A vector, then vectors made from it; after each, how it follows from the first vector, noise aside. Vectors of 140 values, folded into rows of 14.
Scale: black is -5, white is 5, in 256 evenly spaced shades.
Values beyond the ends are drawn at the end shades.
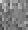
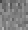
negated, shrunk.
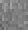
shrunk.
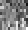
reversed, scaled up.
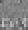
wrapped around, partly zeroed.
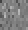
wrapped around, partly zeroed.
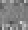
wrapped around, partly zeroed.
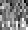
reversed, scaled up.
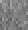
shrunk.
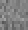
wrapped around, negated, shrunk.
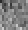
negated.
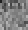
negated.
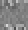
wrapped around, partly zeroed.
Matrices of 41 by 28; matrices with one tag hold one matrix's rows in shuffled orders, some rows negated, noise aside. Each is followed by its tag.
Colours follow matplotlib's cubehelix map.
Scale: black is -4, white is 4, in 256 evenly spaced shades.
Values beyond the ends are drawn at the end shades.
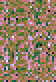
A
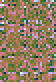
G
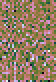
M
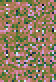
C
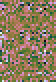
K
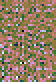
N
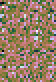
G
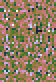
A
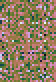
K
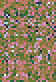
A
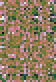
G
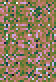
A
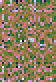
N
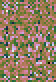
A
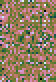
K
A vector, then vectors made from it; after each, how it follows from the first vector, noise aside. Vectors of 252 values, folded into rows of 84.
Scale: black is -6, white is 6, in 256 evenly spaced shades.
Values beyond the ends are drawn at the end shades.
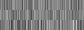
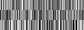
negated, scaled up.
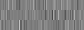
wrapped around, partly zeroed.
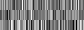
negated, scaled up.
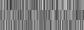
reversed, negated.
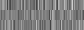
reversed, negated.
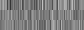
reversed, negated.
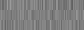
reversed, shrunk.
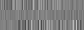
partly zeroed.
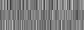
reversed, negated.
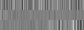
partly zeroed.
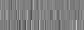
partly zeroed.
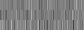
negated, partly zeroed.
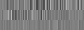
wrapped around, partly zeroed.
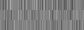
reversed, shrunk.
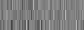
partly zeroed.
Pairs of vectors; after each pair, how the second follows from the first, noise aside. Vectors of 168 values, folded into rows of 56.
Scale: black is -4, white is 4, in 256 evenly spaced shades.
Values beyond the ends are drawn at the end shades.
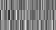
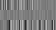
negated, partly zeroed.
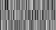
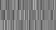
wrapped around, negated, shrunk.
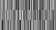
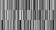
copied.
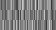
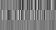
negated, partly zeroed.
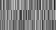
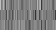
negated, partly zeroed.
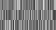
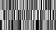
reversed, negated, scaled up.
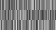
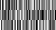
scaled up.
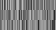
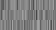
reversed, shrunk.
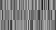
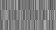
wrapped around, negated, shrunk.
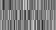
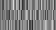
reversed, negated.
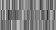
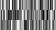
scaled up.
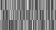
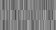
reversed, shrunk.
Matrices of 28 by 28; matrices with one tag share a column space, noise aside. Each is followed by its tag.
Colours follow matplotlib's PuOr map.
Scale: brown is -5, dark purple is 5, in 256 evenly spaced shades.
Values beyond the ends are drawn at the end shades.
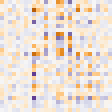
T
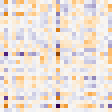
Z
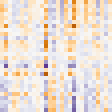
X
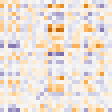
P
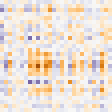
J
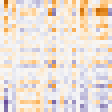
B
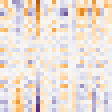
B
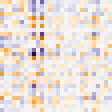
T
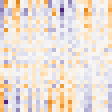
B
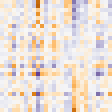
X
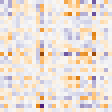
Z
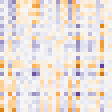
X
